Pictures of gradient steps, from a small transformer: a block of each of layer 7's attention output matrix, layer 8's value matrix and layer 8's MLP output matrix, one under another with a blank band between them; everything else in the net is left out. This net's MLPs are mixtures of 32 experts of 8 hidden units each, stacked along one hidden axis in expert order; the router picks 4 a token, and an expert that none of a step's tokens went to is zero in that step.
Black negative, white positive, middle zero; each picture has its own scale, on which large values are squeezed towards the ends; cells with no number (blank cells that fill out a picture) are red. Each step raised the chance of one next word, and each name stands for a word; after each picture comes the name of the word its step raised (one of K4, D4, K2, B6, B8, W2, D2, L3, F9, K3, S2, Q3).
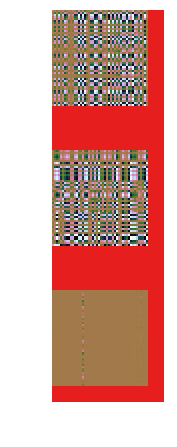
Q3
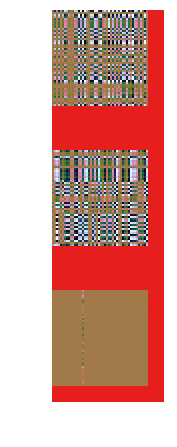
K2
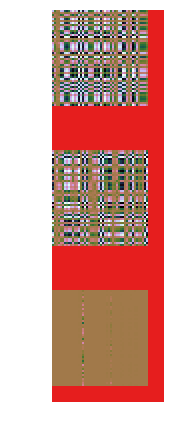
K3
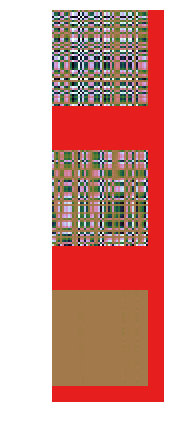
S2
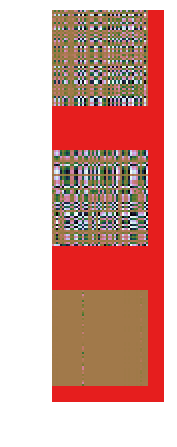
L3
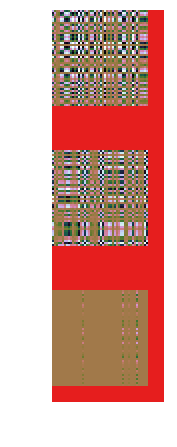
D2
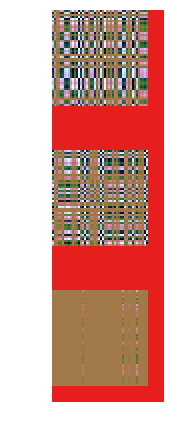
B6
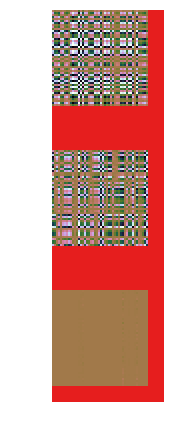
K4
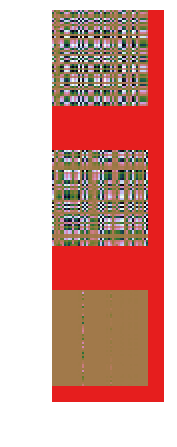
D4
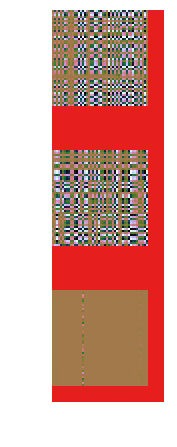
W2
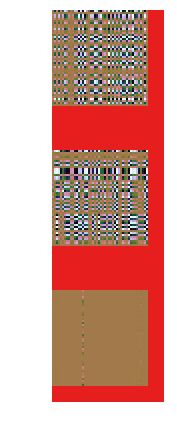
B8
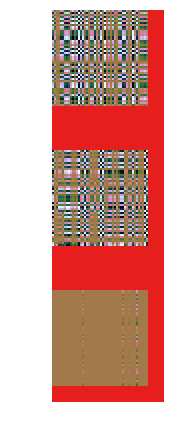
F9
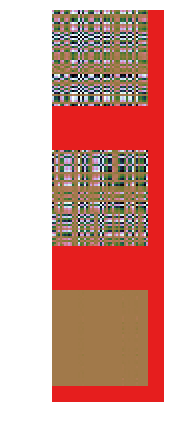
K3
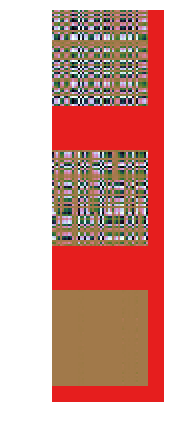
L3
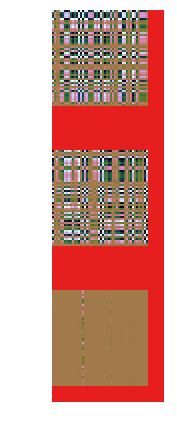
K2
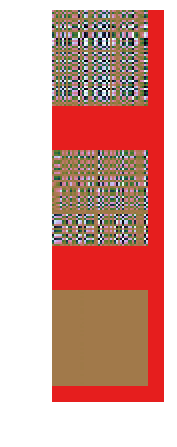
K4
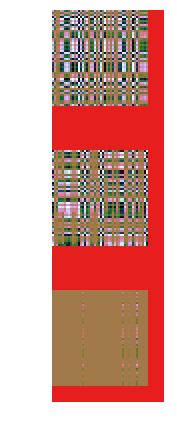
S2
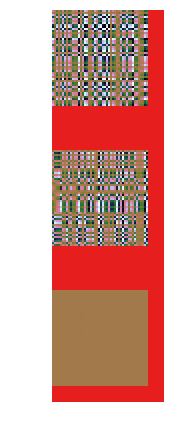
S2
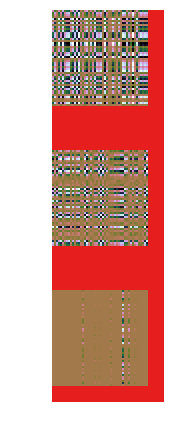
K4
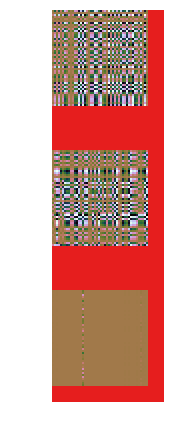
K4
